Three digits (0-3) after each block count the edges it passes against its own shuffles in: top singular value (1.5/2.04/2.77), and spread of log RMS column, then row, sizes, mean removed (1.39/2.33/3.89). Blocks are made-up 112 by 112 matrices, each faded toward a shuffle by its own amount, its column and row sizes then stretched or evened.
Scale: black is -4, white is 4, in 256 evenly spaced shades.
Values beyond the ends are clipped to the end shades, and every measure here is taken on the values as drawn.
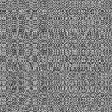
3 1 2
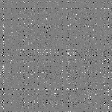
2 2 2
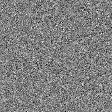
0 1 0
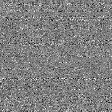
1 0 2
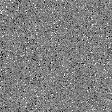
0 1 0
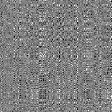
3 2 1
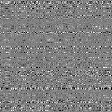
3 0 3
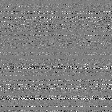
1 0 3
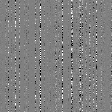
2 3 0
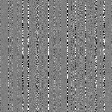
3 3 0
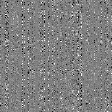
0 3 1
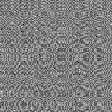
3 0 1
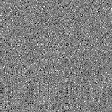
2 0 1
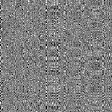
3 2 0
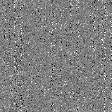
0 2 0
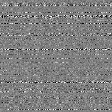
2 0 3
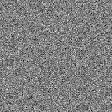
2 0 0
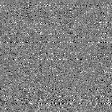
1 1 2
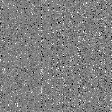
1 2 0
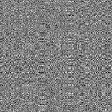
3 1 2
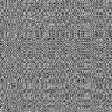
3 1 1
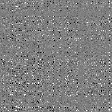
2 2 2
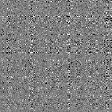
2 2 2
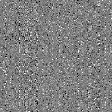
2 2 0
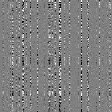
3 3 1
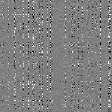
2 3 2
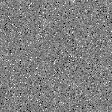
1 1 0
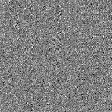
2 1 0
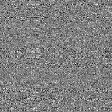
2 0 2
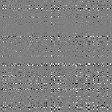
3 2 3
